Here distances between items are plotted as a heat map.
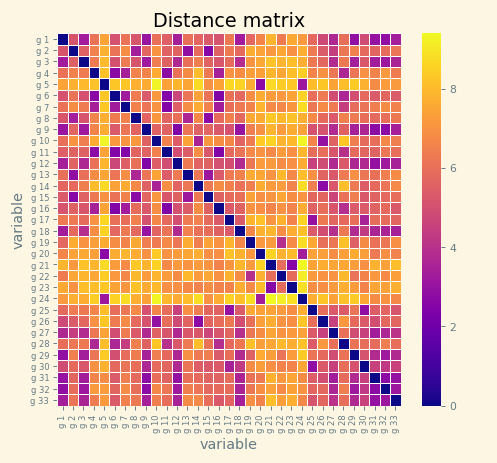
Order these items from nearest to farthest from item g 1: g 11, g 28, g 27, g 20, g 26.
g 27, g 26, g 11, g 28, g 20
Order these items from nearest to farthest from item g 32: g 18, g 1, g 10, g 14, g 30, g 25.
g 1, g 18, g 30, g 25, g 14, g 10
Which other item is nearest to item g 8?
g 15
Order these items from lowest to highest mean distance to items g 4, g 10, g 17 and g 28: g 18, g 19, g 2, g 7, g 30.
g 7, g 30, g 18, g 2, g 19
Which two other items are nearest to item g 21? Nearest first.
g 23, g 22
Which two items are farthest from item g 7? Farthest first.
g 24, g 5
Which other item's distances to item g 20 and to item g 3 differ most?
g 5
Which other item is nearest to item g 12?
g 9
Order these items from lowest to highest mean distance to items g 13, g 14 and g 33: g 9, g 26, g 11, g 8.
g 26, g 9, g 8, g 11
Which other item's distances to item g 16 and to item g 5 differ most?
g 6
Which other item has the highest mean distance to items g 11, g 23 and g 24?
g 10
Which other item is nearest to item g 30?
g 25
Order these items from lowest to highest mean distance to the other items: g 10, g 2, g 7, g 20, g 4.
g 2, g 7, g 4, g 10, g 20
